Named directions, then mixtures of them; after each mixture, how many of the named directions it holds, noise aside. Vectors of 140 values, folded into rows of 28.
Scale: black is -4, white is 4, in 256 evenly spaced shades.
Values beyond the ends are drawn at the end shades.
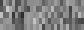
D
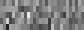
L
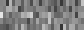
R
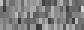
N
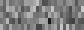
three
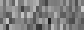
two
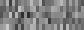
four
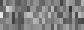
two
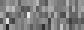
two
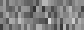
three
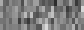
two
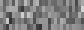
three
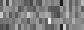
two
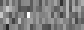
four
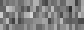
four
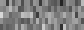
one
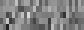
one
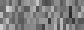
three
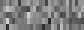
two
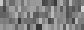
one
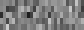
four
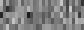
four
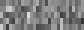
two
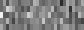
three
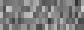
four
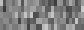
two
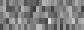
three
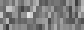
four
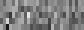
one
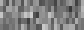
two
